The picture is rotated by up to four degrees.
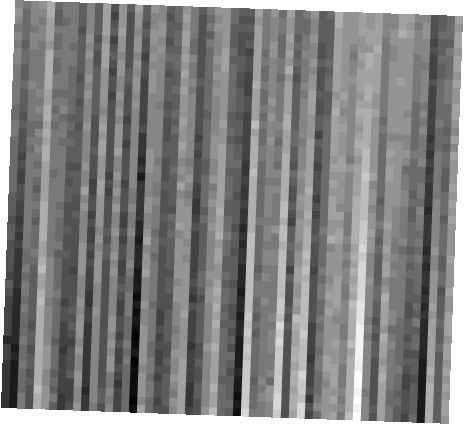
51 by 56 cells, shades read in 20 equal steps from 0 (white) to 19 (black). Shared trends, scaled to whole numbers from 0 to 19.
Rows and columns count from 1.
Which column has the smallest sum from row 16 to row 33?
45
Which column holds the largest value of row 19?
17
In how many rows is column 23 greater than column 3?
6
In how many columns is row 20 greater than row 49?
14
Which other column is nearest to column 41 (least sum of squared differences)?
56
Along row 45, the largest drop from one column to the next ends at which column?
31
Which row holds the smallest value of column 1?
2
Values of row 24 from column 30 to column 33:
15 6 11 9
